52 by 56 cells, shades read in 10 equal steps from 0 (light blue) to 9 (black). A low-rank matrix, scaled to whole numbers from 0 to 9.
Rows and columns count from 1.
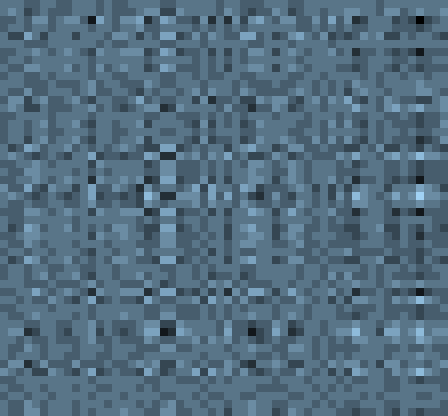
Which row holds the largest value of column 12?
3
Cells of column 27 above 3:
42
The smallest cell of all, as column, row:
53, 25
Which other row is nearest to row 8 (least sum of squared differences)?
4
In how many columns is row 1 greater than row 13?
17
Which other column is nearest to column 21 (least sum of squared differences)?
22
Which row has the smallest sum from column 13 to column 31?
5
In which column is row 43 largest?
33
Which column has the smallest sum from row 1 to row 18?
18
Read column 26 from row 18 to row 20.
3 5 5
